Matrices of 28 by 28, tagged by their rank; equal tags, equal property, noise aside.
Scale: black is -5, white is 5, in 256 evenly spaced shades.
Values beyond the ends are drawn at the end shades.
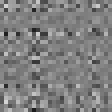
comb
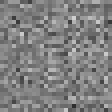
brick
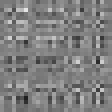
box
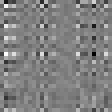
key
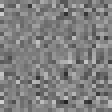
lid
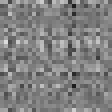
comb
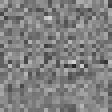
lid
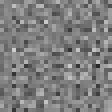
lid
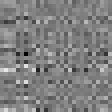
box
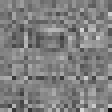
comb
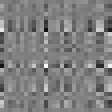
key
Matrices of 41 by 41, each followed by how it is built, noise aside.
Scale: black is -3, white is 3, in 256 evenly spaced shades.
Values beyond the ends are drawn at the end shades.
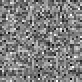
blocks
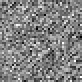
Hankel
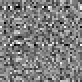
low rank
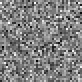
repeating columns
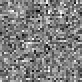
low rank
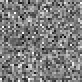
blocks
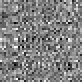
low rank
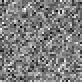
Hankel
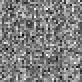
blocks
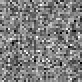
blocks
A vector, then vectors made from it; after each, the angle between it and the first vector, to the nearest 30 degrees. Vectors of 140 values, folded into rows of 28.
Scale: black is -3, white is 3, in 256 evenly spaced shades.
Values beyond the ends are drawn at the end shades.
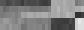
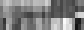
150 degrees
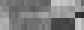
30 degrees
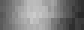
90 degrees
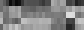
60 degrees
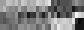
150 degrees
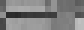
90 degrees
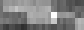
90 degrees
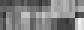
30 degrees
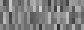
90 degrees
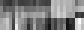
30 degrees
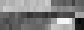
150 degrees
